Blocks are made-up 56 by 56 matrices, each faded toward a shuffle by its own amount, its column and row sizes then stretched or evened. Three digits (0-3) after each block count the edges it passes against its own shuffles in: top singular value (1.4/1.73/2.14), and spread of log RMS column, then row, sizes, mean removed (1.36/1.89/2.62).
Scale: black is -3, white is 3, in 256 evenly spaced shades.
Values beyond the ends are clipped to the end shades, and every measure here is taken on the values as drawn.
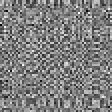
3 0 1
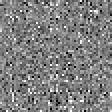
2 1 1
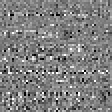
2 1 3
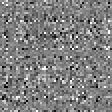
1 2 3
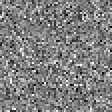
0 0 1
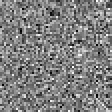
2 1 0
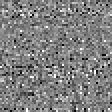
0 0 2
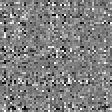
1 2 3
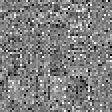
2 1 0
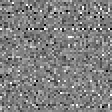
2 0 2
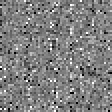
0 2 1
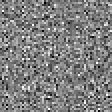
2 2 0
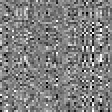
3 3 1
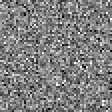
0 0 0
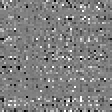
2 2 3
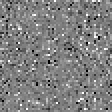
1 2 2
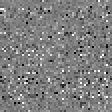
0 1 2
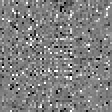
2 2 1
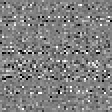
2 0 3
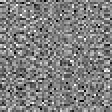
3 0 0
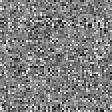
1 0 2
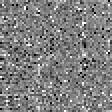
1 1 0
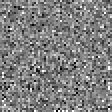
0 1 1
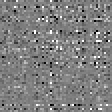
1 2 3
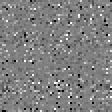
0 1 2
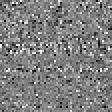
1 1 2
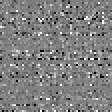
0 1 3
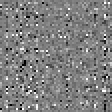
1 3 2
